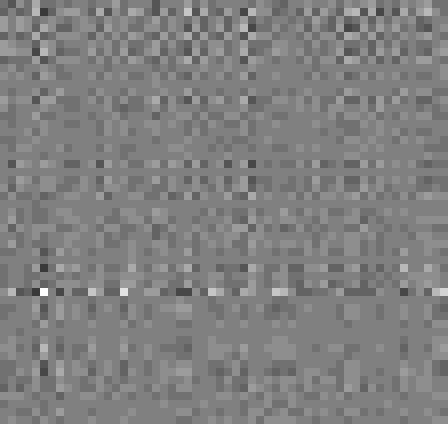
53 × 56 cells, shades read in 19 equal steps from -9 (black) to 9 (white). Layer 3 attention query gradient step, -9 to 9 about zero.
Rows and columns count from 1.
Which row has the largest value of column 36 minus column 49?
37
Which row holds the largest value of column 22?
21
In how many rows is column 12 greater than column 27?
10
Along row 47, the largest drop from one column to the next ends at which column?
6
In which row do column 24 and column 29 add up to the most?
2
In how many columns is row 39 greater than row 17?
20
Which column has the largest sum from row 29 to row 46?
32
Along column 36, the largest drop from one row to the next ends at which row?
38
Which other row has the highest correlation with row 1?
15
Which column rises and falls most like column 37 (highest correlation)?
34
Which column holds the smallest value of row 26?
5
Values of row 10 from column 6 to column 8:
2 1 -1
